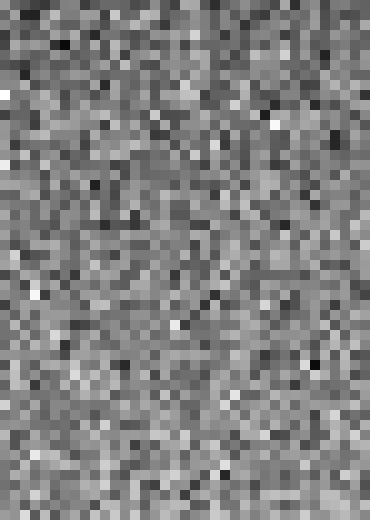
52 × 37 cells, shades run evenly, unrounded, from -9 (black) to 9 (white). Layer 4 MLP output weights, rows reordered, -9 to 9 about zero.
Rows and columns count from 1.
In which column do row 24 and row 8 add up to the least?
3
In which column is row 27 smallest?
35
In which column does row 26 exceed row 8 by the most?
2
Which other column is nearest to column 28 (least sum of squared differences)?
21
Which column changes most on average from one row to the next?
10
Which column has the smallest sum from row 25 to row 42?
20
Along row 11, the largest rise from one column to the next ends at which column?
24
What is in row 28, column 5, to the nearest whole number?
-1
